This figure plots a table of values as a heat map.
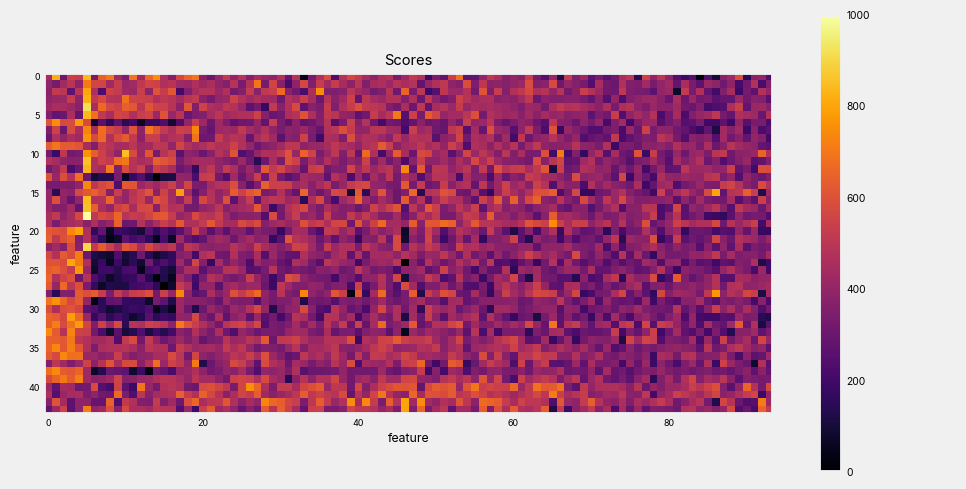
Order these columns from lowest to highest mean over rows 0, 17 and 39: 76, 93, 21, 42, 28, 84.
84, 76, 93, 21, 42, 28
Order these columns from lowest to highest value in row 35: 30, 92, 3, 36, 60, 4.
30, 92, 36, 60, 4, 3
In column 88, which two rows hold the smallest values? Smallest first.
33, 6
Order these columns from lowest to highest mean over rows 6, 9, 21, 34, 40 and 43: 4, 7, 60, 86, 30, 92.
7, 86, 92, 30, 4, 60
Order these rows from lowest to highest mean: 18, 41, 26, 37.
26, 37, 18, 41
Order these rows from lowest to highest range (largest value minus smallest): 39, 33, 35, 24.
35, 39, 33, 24
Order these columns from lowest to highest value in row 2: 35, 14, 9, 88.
88, 9, 14, 35
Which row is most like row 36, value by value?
39
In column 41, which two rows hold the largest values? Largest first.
42, 10
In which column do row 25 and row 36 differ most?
16
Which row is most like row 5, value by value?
17
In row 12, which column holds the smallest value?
65
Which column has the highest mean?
5
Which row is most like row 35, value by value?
9
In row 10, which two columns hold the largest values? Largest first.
10, 5
